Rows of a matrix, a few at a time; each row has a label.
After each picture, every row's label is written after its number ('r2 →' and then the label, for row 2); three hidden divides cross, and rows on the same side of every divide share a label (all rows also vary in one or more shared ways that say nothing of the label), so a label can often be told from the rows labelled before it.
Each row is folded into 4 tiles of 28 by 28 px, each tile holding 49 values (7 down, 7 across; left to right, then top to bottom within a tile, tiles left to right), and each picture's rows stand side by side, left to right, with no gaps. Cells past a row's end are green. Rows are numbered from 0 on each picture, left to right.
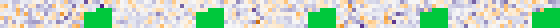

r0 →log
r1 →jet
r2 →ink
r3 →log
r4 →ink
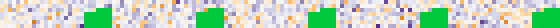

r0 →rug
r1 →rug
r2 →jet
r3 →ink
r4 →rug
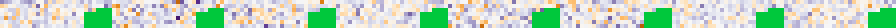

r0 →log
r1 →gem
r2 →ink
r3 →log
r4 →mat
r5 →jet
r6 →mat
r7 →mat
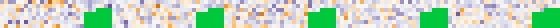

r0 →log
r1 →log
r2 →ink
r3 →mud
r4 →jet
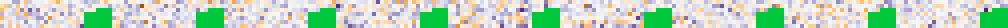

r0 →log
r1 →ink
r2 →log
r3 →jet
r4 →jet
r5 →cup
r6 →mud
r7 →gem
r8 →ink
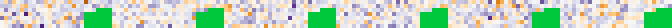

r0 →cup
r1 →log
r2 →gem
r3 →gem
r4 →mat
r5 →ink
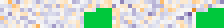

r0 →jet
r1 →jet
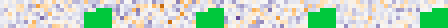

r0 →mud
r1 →ink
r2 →rug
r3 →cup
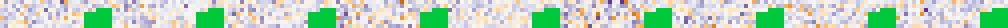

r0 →ink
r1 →ink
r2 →log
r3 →jet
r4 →jet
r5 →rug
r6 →log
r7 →ink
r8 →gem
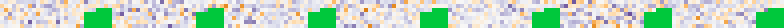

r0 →ink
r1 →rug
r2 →ink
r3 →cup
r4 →ink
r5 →log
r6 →log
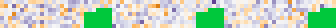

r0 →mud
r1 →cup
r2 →jet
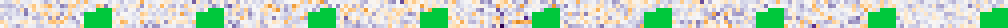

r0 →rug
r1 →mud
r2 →ink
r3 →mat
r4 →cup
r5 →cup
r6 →log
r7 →rug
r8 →cup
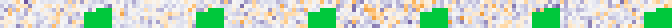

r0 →mud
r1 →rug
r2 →ink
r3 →ink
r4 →gem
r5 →ink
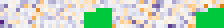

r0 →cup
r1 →mud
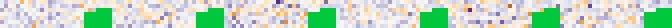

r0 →jet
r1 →cup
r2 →jet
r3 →mat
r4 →cup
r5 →mat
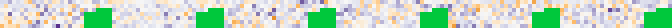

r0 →rug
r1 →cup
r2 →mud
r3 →rug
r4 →ink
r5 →mud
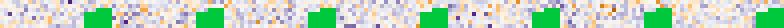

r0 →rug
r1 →log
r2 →ink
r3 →cup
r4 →jet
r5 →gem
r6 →jet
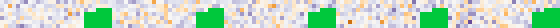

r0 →cup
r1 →mud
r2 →rug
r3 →cup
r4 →rug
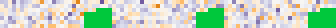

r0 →gem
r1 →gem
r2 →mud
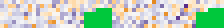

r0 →log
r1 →mat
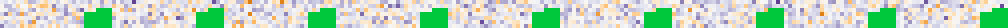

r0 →ink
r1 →ink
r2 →log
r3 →rug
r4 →jet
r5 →rug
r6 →cup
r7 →cup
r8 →log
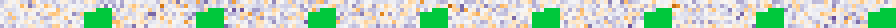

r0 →mat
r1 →mud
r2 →gem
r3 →ink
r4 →ink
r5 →ink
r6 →ink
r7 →gem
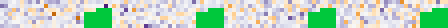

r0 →mat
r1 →ink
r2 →mud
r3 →ink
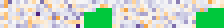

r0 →jet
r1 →mat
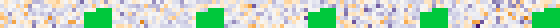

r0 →jet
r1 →log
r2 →jet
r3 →jet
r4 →log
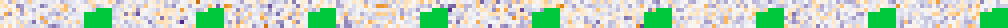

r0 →jet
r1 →rug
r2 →ink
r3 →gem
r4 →gem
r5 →mud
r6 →log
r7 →gem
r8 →rug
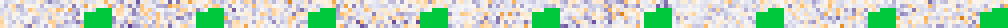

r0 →log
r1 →cup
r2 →gem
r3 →mat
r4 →mat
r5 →jet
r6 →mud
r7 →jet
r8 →log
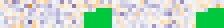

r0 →ink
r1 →ink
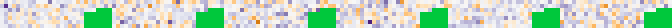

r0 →rug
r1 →mat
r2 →mud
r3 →cup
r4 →ink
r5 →log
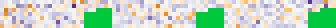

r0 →gem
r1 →log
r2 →mat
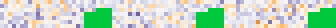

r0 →mat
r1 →cup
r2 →rug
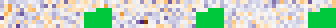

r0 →cup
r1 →cup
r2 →log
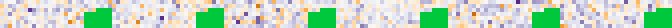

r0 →ink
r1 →ink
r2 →log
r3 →log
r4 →log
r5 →rug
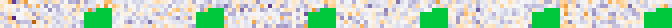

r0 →rug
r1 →rug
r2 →mat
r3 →mud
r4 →gem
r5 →jet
